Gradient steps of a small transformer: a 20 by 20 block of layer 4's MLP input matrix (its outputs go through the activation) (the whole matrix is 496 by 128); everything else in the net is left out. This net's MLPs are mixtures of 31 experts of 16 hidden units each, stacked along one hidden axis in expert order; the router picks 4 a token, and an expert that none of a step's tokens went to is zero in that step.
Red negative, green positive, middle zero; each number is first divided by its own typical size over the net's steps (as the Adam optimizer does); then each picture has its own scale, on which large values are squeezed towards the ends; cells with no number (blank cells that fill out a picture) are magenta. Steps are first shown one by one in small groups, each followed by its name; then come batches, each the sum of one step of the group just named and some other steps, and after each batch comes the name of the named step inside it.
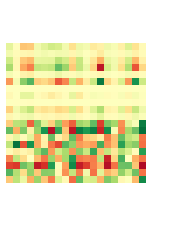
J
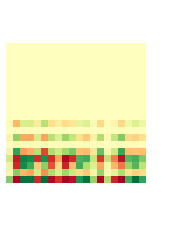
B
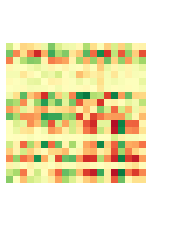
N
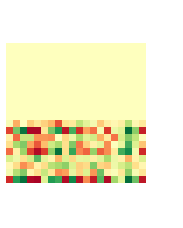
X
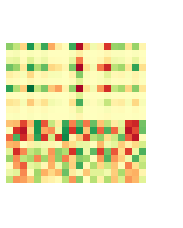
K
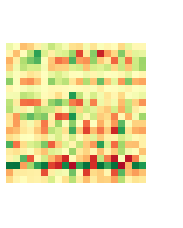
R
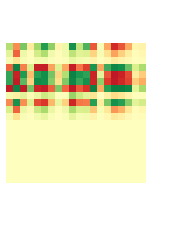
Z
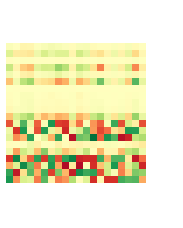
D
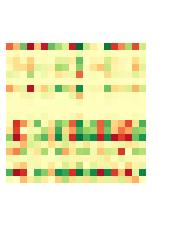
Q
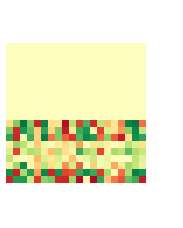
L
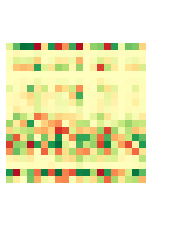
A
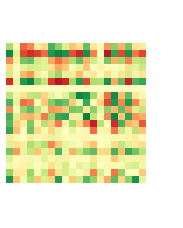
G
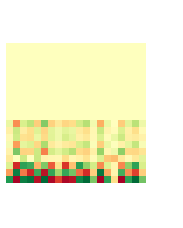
B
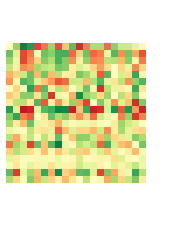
A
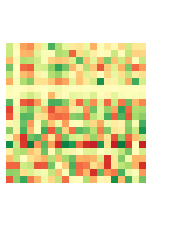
J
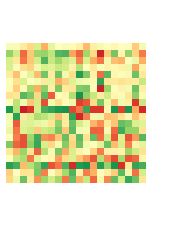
R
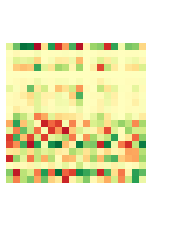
A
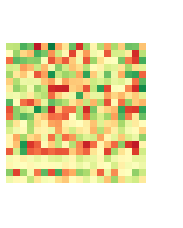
A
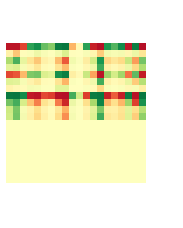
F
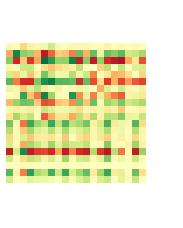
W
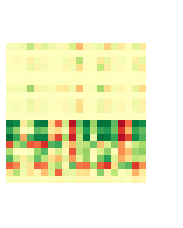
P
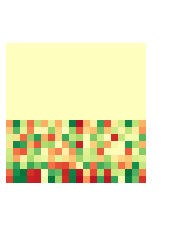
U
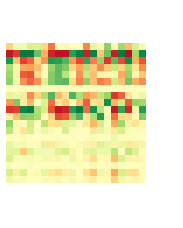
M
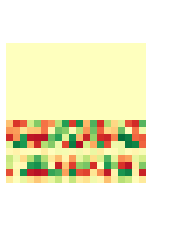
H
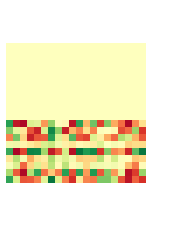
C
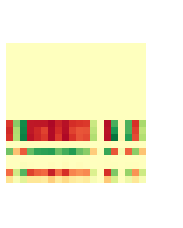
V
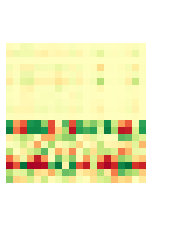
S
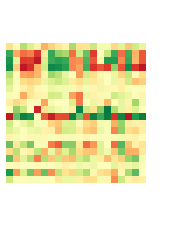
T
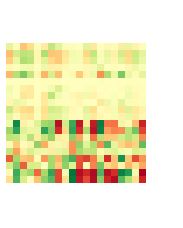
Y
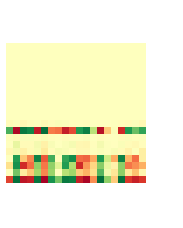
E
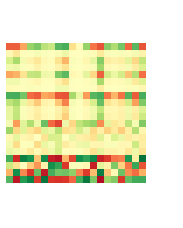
F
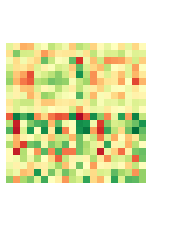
W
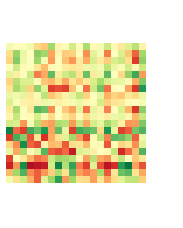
S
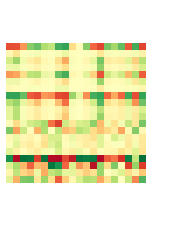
F
